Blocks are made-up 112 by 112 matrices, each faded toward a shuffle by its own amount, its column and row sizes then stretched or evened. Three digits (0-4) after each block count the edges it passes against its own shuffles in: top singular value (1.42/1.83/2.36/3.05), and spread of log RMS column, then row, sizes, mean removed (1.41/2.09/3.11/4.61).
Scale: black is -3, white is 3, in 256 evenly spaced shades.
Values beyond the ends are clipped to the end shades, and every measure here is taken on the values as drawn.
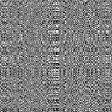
4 3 1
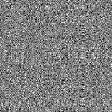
3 1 0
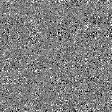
0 2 2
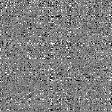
2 2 3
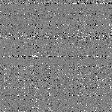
1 2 3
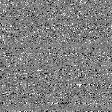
1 0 3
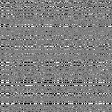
4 1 4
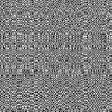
4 1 3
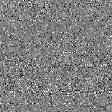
2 0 2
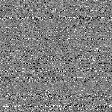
1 0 3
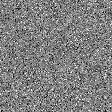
1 0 0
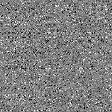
2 1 2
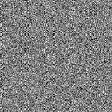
3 2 0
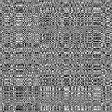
4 1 3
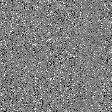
0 2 0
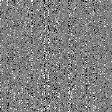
2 3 1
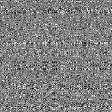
3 0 3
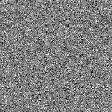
2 1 0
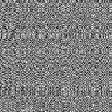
4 0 1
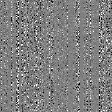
1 4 0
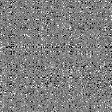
2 2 3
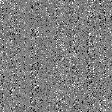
0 3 0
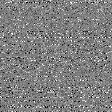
0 0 3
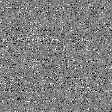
0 0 3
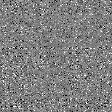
1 1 2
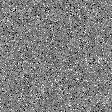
0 0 0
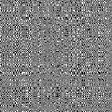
4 3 3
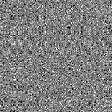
3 1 0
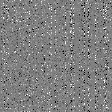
0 3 0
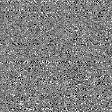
1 1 3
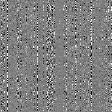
3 4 1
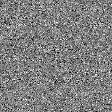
0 0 2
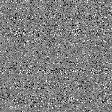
1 0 2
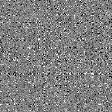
2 2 2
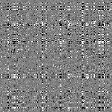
4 3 3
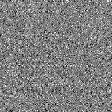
2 0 1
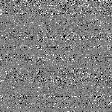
0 1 3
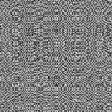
4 2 0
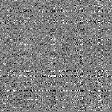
3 2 3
